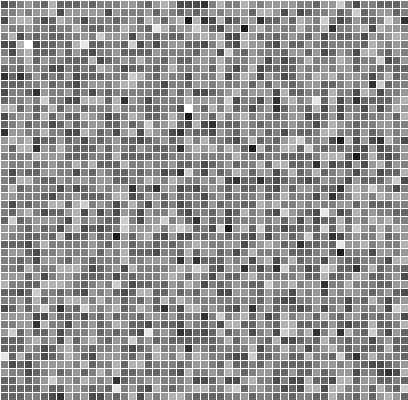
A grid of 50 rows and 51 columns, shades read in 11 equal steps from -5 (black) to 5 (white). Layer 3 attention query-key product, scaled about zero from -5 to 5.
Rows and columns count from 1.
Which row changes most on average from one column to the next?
42
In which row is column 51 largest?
49
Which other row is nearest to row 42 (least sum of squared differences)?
40
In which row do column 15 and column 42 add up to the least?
30
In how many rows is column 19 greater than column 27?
23
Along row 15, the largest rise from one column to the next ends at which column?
25
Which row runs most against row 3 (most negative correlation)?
47
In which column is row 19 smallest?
32
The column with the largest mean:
22
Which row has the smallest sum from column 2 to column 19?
50
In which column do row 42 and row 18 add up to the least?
43
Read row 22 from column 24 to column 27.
3 0 -2 1
